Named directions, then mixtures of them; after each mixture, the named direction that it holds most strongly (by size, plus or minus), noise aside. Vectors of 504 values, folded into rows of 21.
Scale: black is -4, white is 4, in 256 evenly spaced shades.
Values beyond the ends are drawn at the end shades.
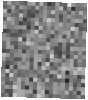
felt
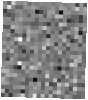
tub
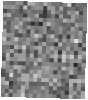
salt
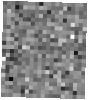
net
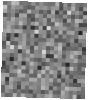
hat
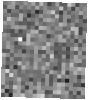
felt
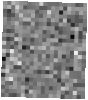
net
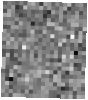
net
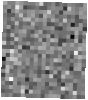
net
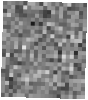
salt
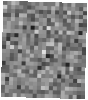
hat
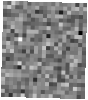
tub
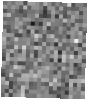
salt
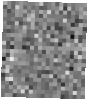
net
